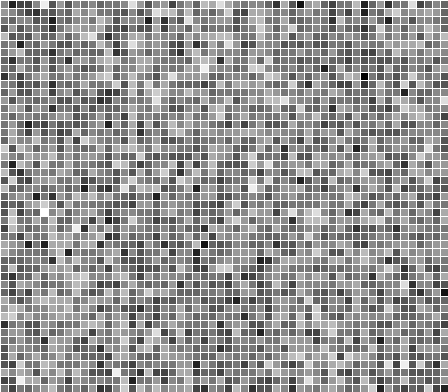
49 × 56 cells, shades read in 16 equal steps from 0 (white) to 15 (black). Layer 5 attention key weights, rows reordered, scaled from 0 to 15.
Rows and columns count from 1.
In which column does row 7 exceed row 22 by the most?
46
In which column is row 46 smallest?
51
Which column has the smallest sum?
24
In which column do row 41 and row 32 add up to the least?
40
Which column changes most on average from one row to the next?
2
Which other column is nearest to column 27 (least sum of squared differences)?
52
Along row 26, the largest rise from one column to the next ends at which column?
31
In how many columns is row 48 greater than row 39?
26
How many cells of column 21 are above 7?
17
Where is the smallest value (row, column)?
27, 6
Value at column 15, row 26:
10
